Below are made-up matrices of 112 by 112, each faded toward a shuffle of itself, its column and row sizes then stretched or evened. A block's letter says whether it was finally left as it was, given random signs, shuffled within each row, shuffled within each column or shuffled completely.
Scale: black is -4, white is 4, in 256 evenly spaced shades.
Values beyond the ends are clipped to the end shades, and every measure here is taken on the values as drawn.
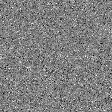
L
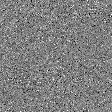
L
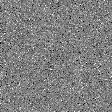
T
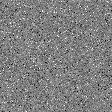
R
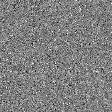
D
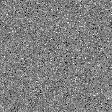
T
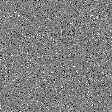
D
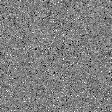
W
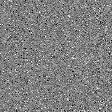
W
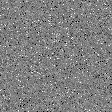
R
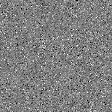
D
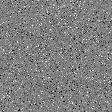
R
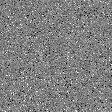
R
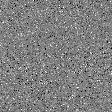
L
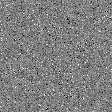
T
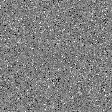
T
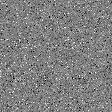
L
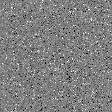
T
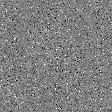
T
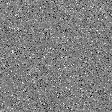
L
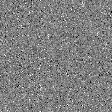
W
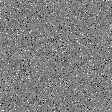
R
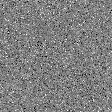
R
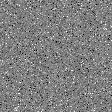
R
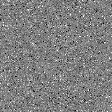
W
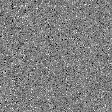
T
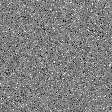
R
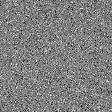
T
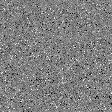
L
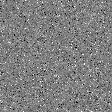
T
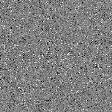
W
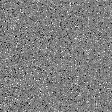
T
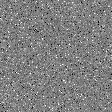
R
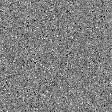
D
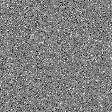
T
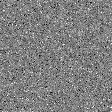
R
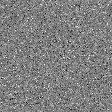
L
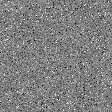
R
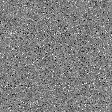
L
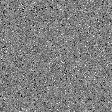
T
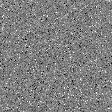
T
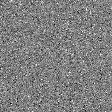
T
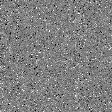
T
